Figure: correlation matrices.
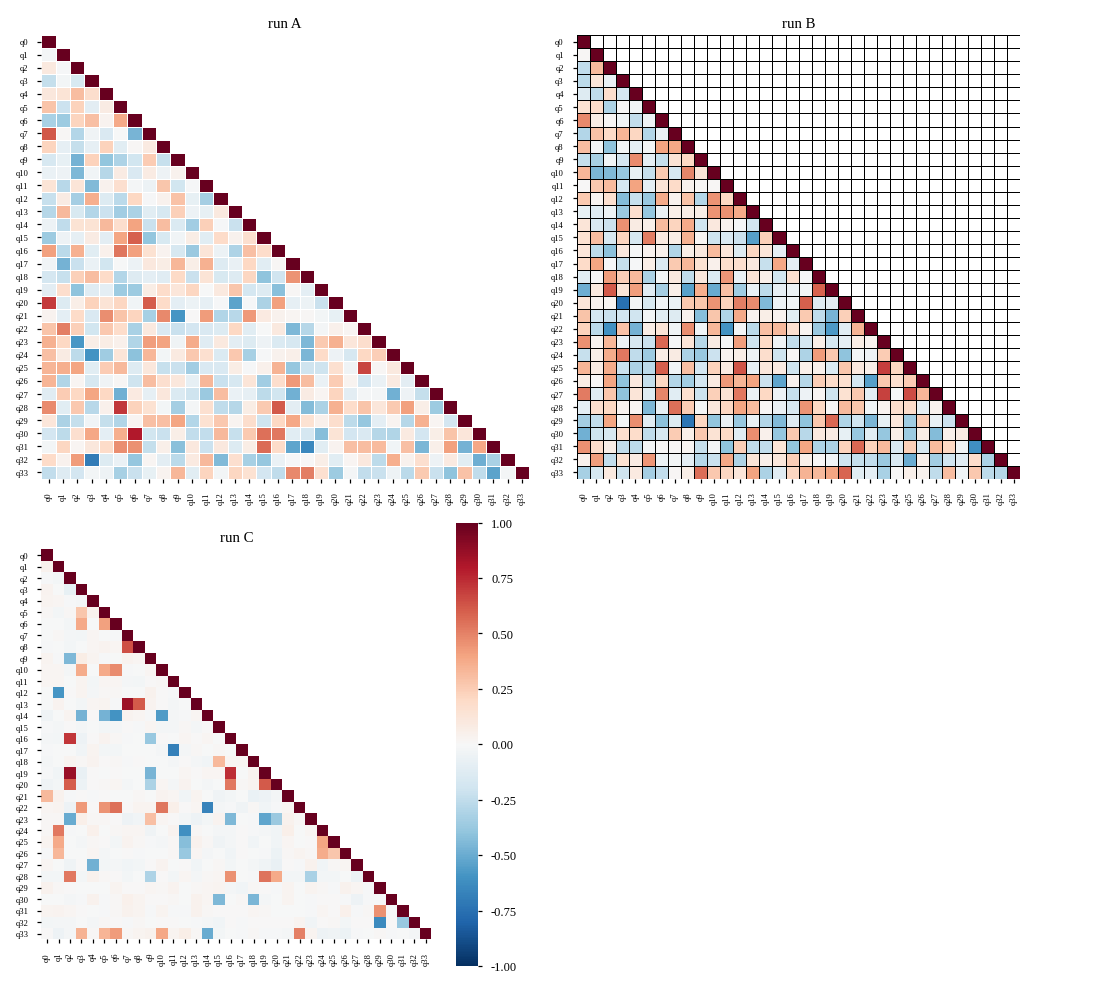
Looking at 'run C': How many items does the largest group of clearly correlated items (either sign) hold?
7
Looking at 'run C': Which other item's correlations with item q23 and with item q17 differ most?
q11
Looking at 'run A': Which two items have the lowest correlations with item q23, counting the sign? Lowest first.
q2, q18
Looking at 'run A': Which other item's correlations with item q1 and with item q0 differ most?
q20
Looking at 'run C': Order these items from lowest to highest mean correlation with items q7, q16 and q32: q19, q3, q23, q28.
q23, q3, q28, q19
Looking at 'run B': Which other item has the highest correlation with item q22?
q8
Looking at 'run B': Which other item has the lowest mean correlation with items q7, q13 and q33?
q5
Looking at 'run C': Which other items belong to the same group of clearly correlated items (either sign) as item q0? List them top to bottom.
q21
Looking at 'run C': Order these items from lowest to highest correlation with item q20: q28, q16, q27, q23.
q23, q27, q28, q16
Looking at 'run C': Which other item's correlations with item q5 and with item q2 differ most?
q19
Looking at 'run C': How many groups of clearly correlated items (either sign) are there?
9
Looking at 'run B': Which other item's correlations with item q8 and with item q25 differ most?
q2
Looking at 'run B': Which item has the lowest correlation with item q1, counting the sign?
q10
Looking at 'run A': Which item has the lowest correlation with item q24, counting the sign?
q3
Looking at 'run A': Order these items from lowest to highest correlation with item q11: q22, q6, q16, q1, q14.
q1, q22, q6, q16, q14
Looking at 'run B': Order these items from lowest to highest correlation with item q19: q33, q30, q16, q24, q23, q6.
q6, q23, q16, q30, q24, q33
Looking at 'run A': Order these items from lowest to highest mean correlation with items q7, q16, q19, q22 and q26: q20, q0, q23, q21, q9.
q21, q9, q23, q20, q0
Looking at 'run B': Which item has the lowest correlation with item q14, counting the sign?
q20
